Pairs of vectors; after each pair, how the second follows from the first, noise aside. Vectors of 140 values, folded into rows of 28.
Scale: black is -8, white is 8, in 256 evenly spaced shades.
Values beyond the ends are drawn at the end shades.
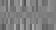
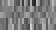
reversed, negated, scaled up.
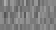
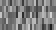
reversed, negated, scaled up.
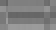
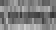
scaled up.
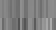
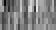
reversed, negated, scaled up.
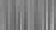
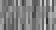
wrapped around, scaled up.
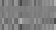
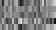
scaled up.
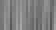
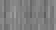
wrapped around, shrunk.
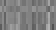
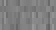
negated, shrunk.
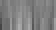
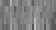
wrapped around, negated.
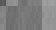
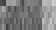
scaled up.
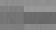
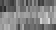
wrapped around, scaled up.
